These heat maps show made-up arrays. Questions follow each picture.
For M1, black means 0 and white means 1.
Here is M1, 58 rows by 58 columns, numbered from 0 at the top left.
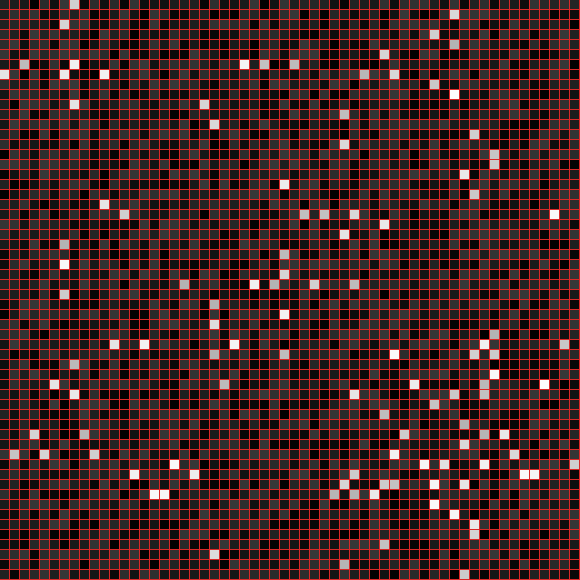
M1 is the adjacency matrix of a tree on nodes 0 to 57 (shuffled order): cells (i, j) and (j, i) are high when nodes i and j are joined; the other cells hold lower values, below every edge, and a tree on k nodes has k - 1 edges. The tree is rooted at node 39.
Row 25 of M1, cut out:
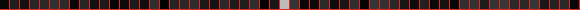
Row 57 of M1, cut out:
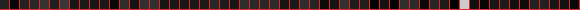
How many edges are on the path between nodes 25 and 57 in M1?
6
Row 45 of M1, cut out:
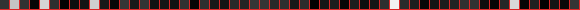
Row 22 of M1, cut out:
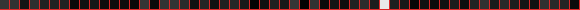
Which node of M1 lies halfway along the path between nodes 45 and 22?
48
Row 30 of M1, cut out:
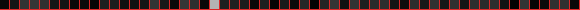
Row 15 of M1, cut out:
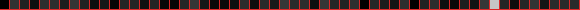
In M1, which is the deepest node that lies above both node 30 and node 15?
35
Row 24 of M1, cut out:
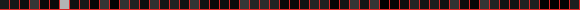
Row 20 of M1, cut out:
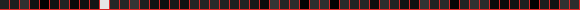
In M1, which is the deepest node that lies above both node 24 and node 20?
7
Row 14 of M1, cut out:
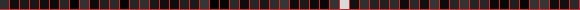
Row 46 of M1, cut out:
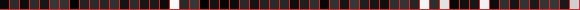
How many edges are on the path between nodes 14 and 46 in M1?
3
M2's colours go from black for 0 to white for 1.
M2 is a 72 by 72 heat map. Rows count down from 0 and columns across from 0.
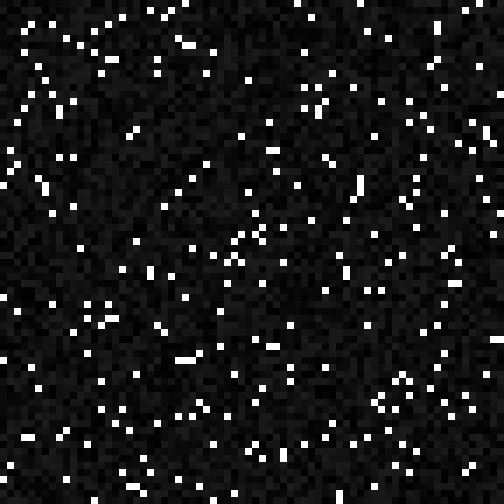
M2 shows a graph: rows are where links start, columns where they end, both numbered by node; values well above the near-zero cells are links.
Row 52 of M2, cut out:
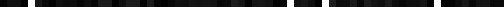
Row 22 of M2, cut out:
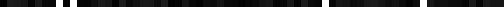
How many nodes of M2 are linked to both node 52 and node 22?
1
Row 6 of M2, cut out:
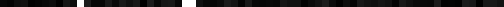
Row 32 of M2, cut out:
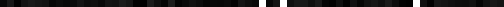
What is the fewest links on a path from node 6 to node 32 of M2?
3
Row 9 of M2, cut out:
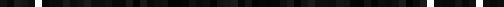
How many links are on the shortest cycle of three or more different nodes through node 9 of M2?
4
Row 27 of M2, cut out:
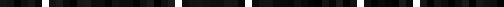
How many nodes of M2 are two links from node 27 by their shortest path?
7
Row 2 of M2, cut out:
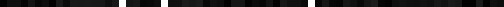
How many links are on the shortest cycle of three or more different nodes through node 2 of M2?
5
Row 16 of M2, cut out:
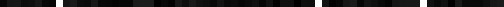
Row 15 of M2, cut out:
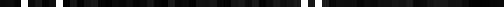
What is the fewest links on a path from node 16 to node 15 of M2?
2
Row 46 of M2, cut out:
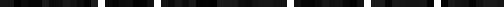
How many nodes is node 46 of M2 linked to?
5
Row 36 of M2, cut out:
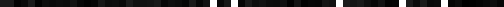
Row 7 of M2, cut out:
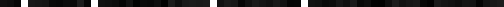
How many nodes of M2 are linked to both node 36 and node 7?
1
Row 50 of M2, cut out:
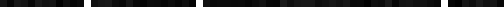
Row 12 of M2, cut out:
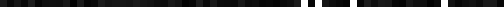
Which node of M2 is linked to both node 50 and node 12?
node 63
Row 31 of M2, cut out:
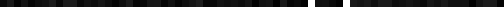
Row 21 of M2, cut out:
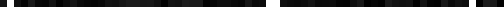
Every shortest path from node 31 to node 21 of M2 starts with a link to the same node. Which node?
node 49
